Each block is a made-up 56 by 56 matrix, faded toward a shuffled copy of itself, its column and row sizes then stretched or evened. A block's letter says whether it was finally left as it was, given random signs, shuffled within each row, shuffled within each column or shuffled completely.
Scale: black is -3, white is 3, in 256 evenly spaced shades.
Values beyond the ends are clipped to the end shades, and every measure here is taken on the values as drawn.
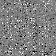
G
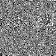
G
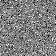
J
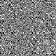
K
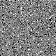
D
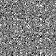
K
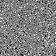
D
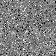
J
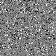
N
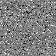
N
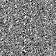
D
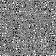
K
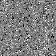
D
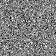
N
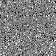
N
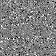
N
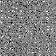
K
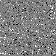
N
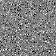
G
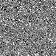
N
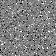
J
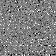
N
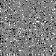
K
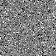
D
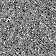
J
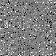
K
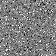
J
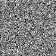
D
